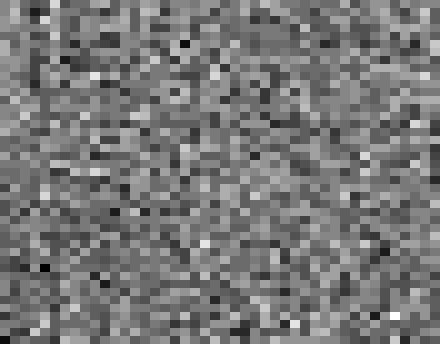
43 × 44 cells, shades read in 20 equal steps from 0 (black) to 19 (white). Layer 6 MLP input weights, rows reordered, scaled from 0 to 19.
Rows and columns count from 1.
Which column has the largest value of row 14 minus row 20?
10
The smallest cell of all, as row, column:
34, 5
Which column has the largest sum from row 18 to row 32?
21
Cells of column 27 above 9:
19
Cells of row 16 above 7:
24
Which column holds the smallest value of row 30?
38
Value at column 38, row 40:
2
